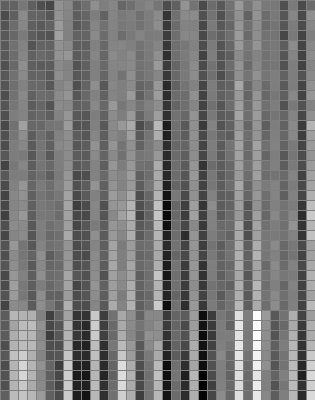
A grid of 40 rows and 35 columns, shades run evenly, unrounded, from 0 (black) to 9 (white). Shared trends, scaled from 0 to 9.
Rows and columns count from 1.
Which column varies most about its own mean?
29
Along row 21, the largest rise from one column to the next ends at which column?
35
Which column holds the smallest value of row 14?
19
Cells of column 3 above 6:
9
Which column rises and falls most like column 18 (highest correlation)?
15
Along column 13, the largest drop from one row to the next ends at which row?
32
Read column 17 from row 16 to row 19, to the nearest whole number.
4 4 4 4
